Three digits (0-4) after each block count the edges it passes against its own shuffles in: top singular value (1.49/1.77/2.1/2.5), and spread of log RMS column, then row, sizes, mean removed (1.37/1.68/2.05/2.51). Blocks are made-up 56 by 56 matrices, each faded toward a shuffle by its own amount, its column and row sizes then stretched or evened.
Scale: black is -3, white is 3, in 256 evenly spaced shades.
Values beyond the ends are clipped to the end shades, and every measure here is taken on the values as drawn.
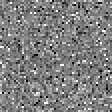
1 1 0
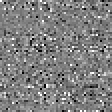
1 1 3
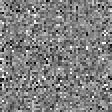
0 3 2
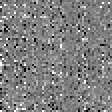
1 4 2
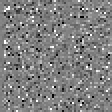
0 3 1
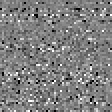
1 1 4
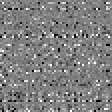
2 1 4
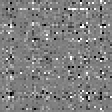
1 3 4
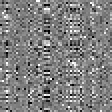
4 4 1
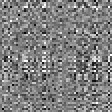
4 4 3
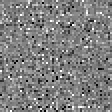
0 1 1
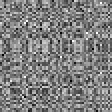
4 2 0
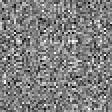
2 3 0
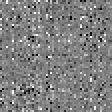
0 4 2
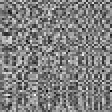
4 3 1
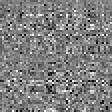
3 2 4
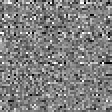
0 1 4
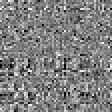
3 2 3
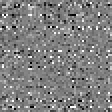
0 3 4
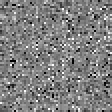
1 2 0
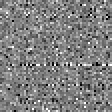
2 1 3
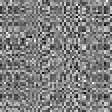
4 4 0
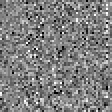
1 3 0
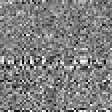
3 0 4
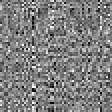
3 4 0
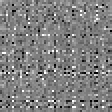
3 3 4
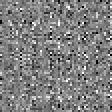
2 4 2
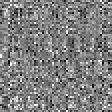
3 3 1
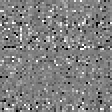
1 1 4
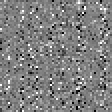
1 4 0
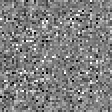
0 2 3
